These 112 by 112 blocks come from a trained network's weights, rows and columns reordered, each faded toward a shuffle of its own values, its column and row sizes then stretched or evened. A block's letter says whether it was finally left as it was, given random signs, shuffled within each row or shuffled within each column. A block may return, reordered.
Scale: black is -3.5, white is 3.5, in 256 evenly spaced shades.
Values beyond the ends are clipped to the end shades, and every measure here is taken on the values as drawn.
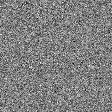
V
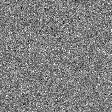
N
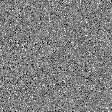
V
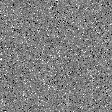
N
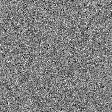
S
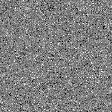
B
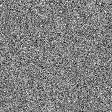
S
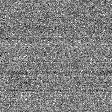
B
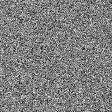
V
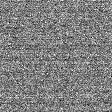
S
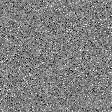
S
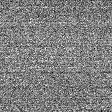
S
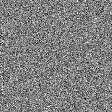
V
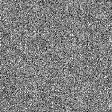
B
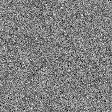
V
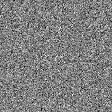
B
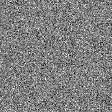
V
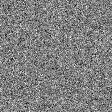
N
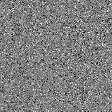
B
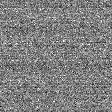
S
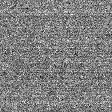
S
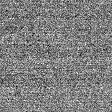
B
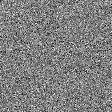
S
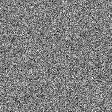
V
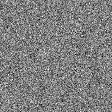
V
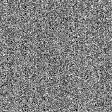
B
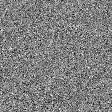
S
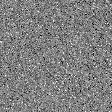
N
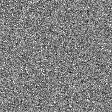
N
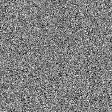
V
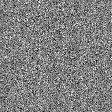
N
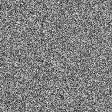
N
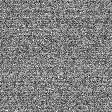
S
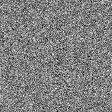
V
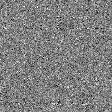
V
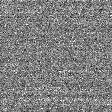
S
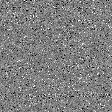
V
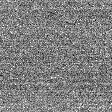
B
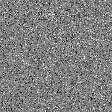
S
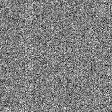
B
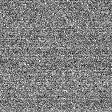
S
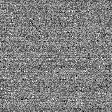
B
